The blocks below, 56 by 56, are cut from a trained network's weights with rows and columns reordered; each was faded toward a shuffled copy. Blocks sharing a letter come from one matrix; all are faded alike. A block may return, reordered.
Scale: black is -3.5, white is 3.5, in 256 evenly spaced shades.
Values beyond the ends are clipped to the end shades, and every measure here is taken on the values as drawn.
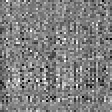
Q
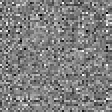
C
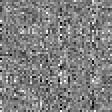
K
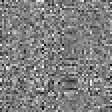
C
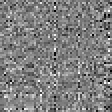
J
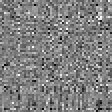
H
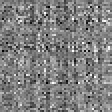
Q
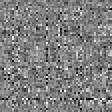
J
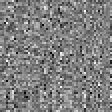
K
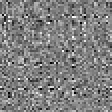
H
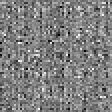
Q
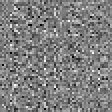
K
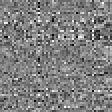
C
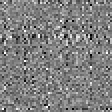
C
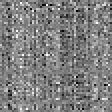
Q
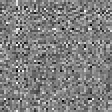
C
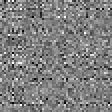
C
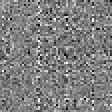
J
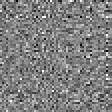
C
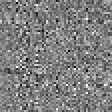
K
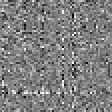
J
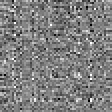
C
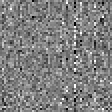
K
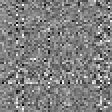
J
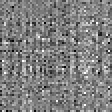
Q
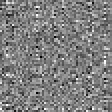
K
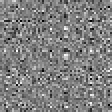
H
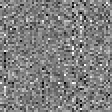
K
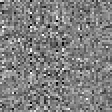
K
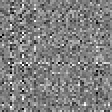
J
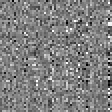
K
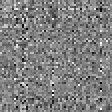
J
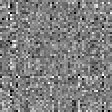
H
